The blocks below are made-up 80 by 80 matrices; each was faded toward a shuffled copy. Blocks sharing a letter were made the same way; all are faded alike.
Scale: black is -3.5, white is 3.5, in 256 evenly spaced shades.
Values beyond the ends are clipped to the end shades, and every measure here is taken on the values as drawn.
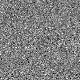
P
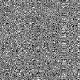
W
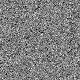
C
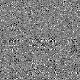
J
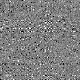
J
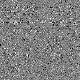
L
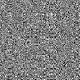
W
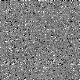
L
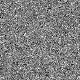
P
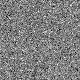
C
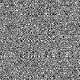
W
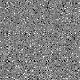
J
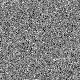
C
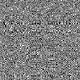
W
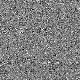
P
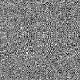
W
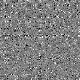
J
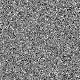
P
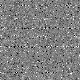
L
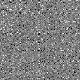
J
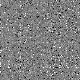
L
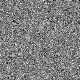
P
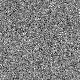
C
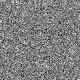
C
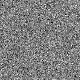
P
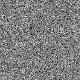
P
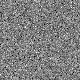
C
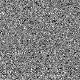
P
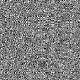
W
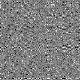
J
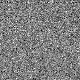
P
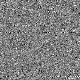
P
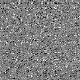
J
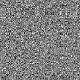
W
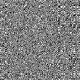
W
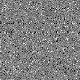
J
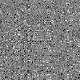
J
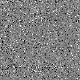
L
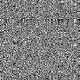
W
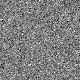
C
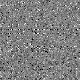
J
